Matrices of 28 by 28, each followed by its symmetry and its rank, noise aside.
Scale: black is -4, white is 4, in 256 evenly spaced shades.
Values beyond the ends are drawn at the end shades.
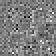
symmetric, rank seven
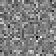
symmetric, rank five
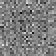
no symmetry, rank seven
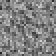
symmetric, rank seven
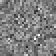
symmetric, rank six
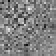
symmetric, rank five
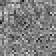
symmetric, rank seven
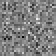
no symmetry, rank six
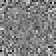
no symmetry, rank six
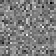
no symmetry, rank five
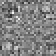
symmetric, rank five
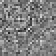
symmetric, rank seven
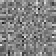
no symmetry, rank five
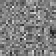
no symmetry, rank six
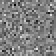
antisymmetric, rank six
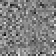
no symmetry, rank seven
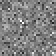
symmetric, rank six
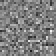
no symmetry, rank six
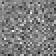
symmetric, rank seven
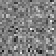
no symmetry, rank six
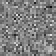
no symmetry, rank five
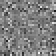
antisymmetric, rank six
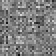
no symmetry, rank five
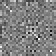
symmetric, rank five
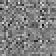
no symmetry, rank seven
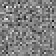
no symmetry, rank five
